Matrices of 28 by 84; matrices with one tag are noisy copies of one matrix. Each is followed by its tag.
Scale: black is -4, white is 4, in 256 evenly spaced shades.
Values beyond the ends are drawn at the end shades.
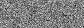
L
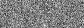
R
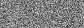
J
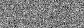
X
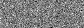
X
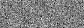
R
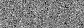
X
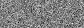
J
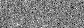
R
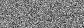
L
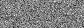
L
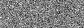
X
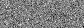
L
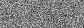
L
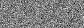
J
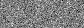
J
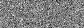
X
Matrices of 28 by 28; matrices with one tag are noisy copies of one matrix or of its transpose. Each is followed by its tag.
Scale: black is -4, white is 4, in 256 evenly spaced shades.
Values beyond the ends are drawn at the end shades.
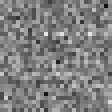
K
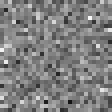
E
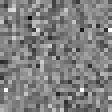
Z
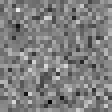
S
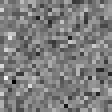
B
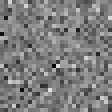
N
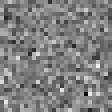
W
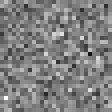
K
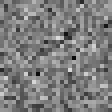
B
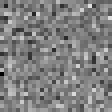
Z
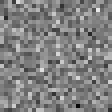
N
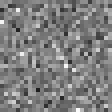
S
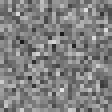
W
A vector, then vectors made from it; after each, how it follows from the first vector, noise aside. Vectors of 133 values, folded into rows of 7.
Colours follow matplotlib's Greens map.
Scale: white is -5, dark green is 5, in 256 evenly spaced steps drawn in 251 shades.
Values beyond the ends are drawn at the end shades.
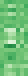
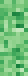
wrapped around, negated.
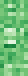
copied.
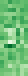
copied.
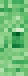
reversed, negated.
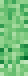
wrapped around, negated.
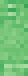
partly zeroed.
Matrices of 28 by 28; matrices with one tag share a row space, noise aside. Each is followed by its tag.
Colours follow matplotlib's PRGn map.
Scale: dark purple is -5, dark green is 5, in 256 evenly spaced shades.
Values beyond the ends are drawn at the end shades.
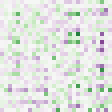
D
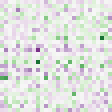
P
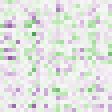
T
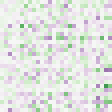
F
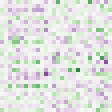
D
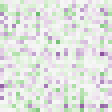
P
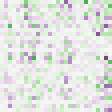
F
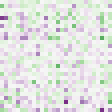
P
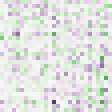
D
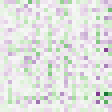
F
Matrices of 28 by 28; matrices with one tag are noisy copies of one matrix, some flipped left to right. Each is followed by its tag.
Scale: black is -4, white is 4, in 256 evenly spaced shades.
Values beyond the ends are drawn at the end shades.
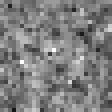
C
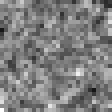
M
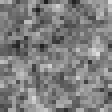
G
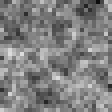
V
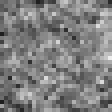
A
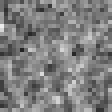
C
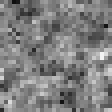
V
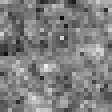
G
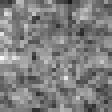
A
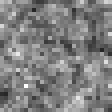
G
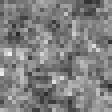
V
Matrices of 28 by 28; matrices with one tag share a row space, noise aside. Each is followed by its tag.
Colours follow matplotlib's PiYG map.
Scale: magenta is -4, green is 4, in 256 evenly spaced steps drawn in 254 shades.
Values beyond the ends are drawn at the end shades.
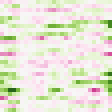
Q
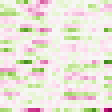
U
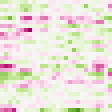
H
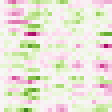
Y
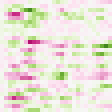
Y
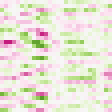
U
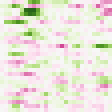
Y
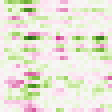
Y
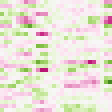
U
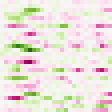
Y
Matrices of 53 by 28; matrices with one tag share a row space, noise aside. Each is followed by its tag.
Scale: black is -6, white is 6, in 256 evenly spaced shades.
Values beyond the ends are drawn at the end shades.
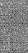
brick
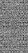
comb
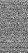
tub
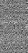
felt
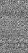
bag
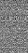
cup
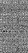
comb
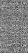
tub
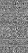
cup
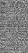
tub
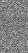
bag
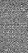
felt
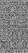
brick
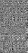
felt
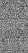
bag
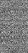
brick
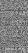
tub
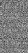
comb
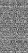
cup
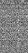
bag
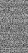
brick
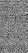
felt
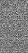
cup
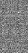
bag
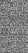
brick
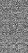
cup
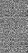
felt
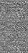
tub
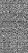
cup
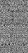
brick
